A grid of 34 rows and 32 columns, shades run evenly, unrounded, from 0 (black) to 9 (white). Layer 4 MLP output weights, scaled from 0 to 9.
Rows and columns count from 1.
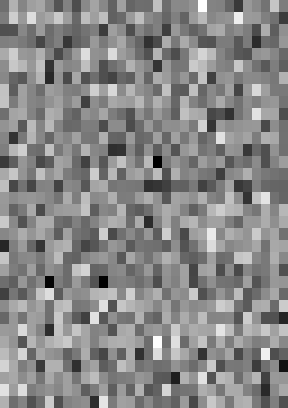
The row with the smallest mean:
16
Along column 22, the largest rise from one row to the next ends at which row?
25
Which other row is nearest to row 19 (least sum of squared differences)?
9
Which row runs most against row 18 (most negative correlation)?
15
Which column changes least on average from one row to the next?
31
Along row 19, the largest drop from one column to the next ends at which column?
17
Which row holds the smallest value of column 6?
24
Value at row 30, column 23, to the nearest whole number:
2
